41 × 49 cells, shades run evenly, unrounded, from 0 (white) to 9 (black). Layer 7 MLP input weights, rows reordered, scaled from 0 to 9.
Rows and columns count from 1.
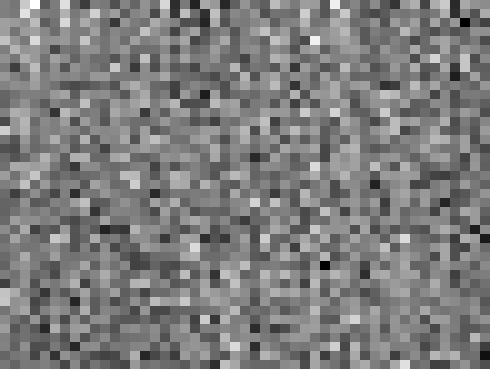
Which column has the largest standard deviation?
4
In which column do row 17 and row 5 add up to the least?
32
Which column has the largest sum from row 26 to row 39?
26
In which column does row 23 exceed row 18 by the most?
45
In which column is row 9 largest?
46
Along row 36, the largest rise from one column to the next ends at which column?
22
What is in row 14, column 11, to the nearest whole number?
6
